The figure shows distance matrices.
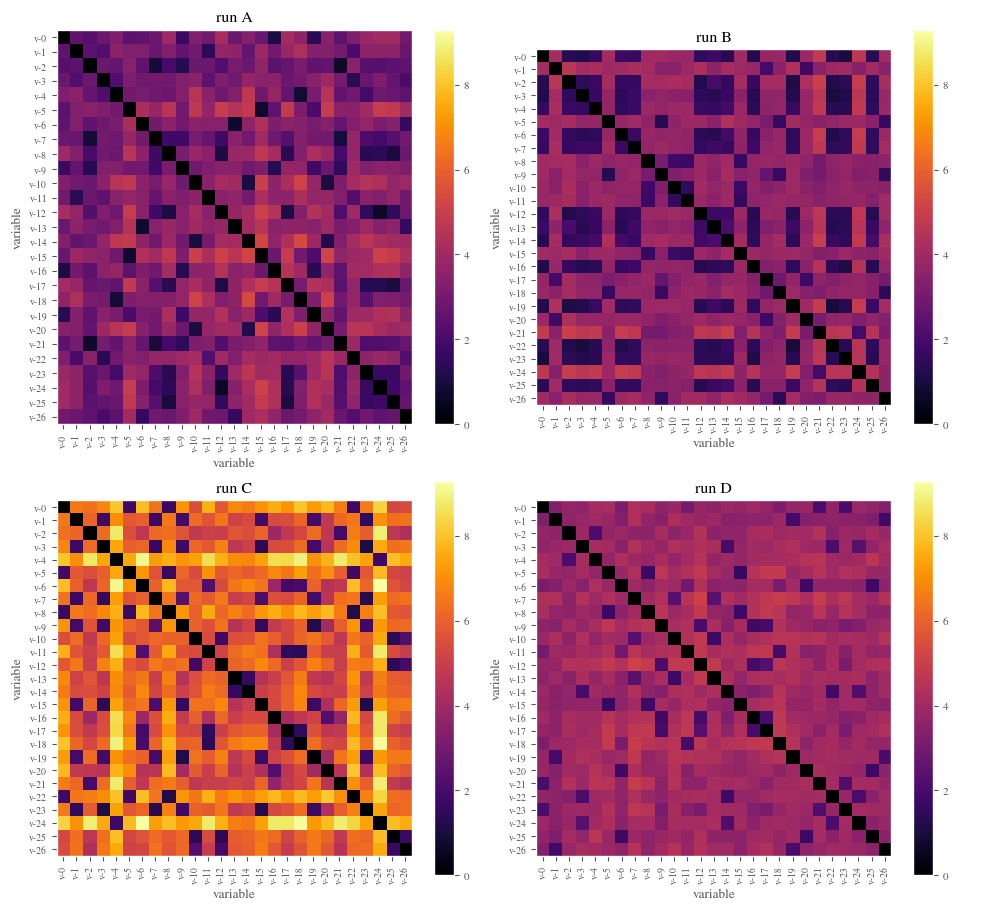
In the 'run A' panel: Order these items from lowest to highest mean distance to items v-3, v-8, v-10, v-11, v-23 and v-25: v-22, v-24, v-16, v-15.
v-24, v-22, v-16, v-15
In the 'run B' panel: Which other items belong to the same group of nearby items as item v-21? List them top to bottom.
v-24
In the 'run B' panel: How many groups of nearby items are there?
5
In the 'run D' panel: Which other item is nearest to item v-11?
v-18
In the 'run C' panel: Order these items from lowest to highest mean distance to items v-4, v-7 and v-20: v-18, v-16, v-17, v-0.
v-16, v-17, v-18, v-0
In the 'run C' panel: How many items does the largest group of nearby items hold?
7
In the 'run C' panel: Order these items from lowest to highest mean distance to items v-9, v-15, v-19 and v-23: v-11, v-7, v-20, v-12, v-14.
v-7, v-20, v-14, v-11, v-12
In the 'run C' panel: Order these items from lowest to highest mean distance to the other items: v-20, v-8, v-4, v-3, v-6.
v-3, v-20, v-6, v-8, v-4
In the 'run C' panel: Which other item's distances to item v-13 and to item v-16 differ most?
v-14
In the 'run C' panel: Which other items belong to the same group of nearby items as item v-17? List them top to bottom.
v-6, v-11, v-18
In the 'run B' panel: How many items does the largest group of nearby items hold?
14
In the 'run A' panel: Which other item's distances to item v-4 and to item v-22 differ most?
v-18
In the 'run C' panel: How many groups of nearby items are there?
8
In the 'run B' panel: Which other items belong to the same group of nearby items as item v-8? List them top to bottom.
v-10, v-11, v-15
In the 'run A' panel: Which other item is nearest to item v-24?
v-12
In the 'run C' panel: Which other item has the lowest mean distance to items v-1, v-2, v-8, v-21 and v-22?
v-5
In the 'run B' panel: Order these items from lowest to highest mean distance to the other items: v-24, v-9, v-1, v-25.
v-25, v-9, v-1, v-24
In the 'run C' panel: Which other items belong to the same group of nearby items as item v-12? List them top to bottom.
v-10, v-25, v-26
